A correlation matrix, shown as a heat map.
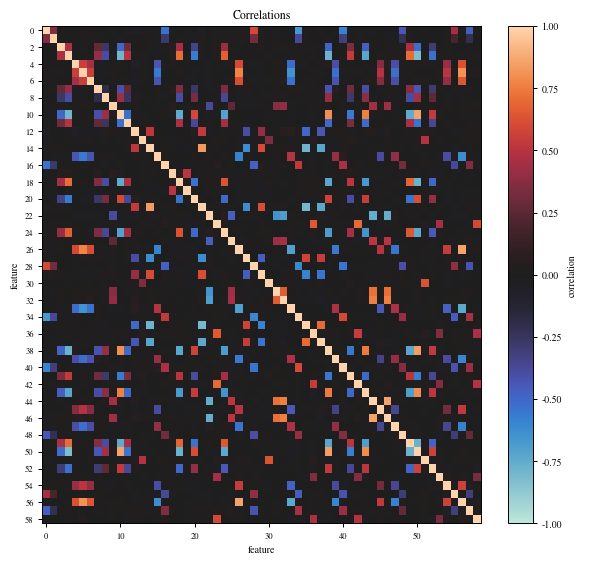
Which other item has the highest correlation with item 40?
34
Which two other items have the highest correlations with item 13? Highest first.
51, 30
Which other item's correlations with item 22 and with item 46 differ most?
44
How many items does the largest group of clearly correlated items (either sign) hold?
15
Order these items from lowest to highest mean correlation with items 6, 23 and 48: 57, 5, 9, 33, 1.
33, 1, 9, 57, 5
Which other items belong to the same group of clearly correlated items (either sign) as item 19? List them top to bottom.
17
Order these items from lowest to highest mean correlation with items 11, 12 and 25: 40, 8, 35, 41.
35, 8, 40, 41
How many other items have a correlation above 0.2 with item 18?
7
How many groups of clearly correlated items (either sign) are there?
8
